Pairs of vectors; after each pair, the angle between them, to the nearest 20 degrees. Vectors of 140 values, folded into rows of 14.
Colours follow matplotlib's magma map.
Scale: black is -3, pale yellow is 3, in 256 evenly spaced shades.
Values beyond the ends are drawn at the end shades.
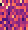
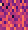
140 degrees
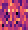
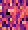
60 degrees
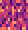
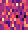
100 degrees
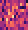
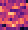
60 degrees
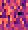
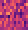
40 degrees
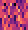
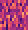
120 degrees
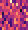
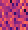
140 degrees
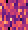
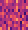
120 degrees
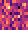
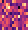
20 degrees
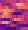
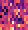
120 degrees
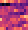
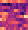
40 degrees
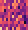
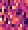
60 degrees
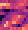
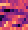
20 degrees
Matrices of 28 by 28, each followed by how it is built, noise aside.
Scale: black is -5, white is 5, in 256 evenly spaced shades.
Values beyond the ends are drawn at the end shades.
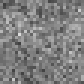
smooth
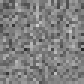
blocks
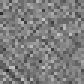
Toeplitz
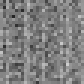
blocks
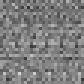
repeating columns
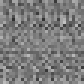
repeating columns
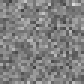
blocks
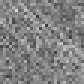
Toeplitz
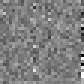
uneven columns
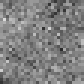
smooth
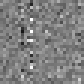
uneven columns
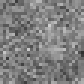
smooth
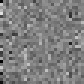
uneven columns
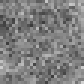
smooth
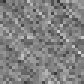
Toeplitz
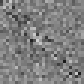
banded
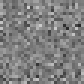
low rank
